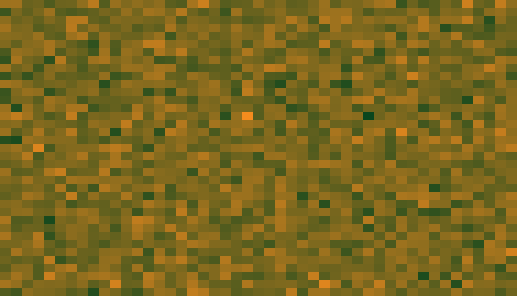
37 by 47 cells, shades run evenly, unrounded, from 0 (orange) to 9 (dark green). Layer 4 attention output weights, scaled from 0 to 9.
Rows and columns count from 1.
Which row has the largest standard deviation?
15
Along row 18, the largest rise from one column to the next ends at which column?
43
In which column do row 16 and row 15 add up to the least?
23
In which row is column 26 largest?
11
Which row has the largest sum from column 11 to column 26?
13
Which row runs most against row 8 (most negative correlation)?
14
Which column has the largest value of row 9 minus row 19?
4
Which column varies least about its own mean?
20
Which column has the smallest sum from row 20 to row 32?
26
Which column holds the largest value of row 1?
37
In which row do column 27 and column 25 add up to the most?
10
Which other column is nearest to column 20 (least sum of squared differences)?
3
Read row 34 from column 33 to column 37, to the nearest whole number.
5 5 6 4 6
